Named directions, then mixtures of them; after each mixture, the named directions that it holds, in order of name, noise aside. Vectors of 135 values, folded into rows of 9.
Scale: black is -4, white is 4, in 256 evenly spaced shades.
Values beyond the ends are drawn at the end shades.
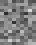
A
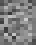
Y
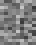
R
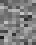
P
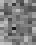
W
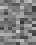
R.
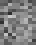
Y.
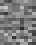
R, Y.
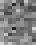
W.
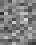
A, Y.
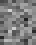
A, P, W.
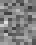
P, W, Y.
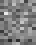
A, R, W.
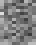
A, W, Y.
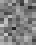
W, Y.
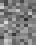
A, P, W.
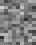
P, R.
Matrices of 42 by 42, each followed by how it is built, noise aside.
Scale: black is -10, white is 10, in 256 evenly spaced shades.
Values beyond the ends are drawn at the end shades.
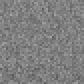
repeating columns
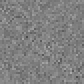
block diagonal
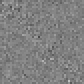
block diagonal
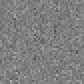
uneven columns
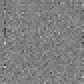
uneven columns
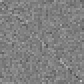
diagonal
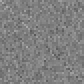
diagonal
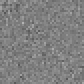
block diagonal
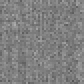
blocks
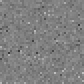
sparse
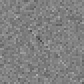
diagonal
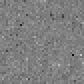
sparse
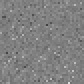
sparse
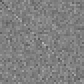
diagonal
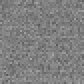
blocks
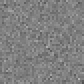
diagonal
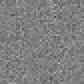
uneven columns
